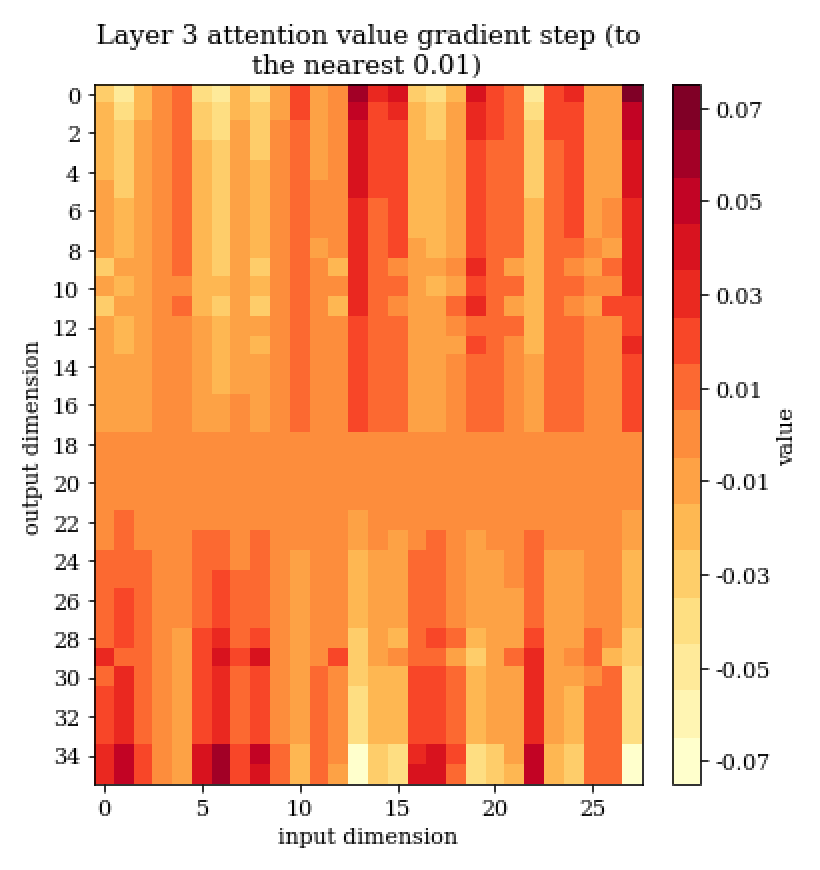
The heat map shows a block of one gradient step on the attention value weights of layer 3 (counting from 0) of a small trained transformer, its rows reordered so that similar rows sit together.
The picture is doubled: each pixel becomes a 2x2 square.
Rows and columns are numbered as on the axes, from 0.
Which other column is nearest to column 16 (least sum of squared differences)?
17
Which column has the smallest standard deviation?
3
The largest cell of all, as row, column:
0, 27
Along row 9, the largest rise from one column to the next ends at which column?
13
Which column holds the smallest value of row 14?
6
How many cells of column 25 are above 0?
7
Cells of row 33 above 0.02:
3
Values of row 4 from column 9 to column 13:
0 0.01 -0.01 0 0.04
